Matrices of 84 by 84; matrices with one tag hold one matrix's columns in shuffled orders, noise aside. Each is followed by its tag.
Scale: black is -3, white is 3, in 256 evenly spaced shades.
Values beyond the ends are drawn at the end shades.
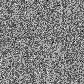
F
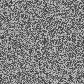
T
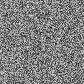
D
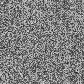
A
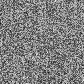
A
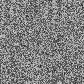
A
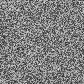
D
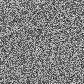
D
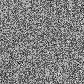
A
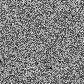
D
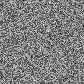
D
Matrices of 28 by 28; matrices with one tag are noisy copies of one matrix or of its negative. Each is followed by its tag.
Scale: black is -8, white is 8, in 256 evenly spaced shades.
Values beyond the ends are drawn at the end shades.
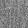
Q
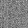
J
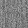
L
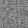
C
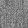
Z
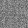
C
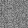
J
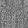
Z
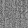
L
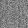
C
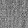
Q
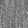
Z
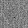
J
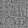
C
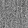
L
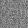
C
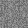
J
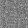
C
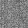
J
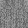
Z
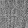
Q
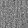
L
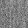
Q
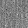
L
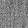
Q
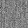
L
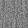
L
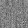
Z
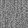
L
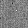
J
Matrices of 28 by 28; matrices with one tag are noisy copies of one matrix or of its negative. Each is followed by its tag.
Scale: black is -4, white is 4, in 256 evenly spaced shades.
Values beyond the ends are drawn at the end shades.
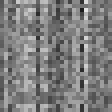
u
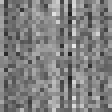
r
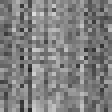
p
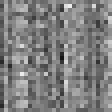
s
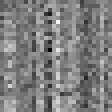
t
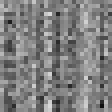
t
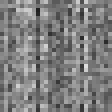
u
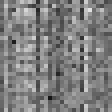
u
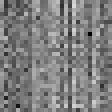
r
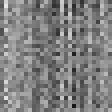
r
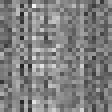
p
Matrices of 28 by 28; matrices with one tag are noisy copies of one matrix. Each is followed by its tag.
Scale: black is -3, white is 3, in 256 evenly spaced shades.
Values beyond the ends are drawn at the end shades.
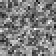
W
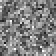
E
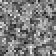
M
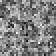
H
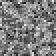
M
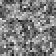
H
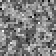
M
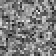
M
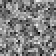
H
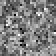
E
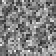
E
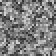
M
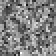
E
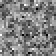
H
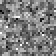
H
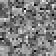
W
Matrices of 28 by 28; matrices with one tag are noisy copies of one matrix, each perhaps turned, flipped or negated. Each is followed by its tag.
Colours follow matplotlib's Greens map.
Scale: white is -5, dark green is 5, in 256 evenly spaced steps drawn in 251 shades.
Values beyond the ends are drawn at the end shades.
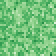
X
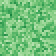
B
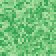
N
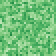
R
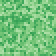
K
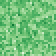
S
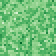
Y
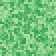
N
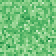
R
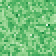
Y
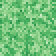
X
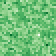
X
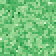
N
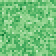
R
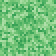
R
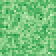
R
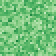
K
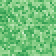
Y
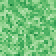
Y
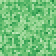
R
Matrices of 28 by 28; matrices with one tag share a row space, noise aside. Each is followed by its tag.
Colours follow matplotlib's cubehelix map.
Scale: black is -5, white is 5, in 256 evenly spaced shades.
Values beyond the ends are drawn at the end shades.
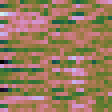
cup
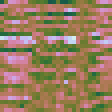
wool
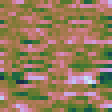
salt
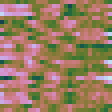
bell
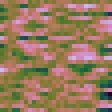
salt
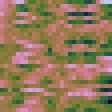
salt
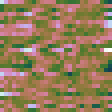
bell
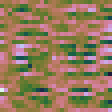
salt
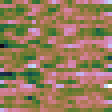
bell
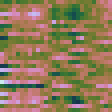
cup
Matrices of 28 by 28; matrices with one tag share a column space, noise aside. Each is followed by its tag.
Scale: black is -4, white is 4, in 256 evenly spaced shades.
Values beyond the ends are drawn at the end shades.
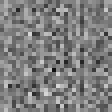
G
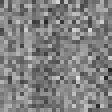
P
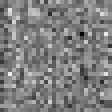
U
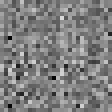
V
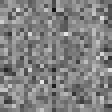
G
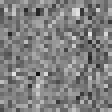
U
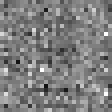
G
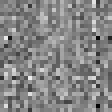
V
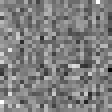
V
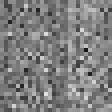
G
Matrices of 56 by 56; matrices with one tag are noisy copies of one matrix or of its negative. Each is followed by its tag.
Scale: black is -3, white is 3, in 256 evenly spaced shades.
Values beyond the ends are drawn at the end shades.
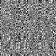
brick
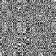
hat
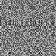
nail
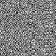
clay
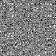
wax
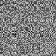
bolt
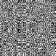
hat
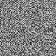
clay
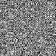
wax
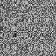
bolt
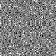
nail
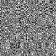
brick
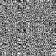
hat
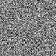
wax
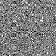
bolt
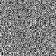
nail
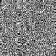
hat
